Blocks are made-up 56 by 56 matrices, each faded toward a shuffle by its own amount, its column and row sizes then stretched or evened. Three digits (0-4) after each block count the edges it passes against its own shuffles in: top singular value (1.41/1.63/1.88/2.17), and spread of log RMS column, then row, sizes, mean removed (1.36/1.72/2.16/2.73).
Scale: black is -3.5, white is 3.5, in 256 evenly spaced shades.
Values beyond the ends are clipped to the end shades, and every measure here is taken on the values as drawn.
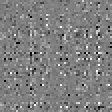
3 3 3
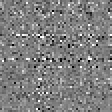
2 3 3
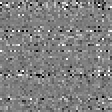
0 2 4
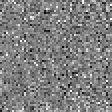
3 1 0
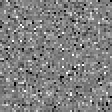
1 0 0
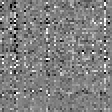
1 4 3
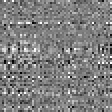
4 3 4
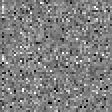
1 2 1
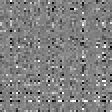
3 4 3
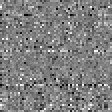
3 1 3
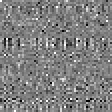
4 1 3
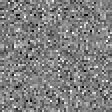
2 0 1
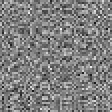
4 2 0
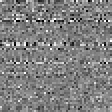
4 0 4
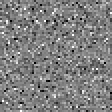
1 0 0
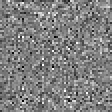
0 2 2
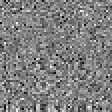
3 0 1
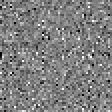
1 2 0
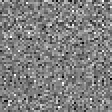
2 1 1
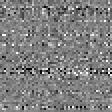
3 1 4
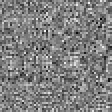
3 1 0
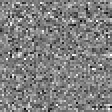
2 0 2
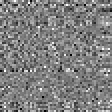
4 0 3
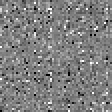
1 3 2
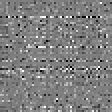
4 1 4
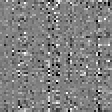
4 4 3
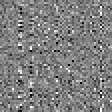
4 3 1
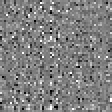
2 3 1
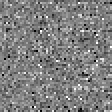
1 1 2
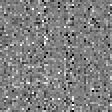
1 3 0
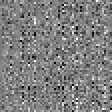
3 4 0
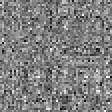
3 1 2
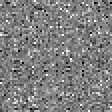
1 1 0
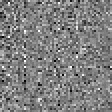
1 3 2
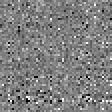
2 3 2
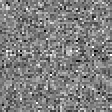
2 1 2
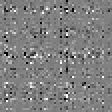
1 4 4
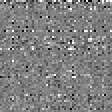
1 2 4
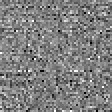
2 0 2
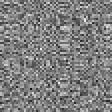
4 0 1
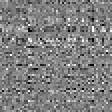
4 2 4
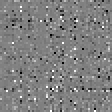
0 3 2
